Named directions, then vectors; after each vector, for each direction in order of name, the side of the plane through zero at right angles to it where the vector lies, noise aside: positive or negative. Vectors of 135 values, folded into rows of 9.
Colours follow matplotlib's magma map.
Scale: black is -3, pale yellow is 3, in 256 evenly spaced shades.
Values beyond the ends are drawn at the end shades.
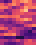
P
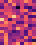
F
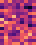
positive, negative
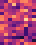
positive, positive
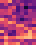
positive, negative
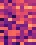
negative, positive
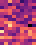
positive, negative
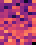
negative, negative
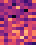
negative, negative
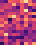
positive, positive
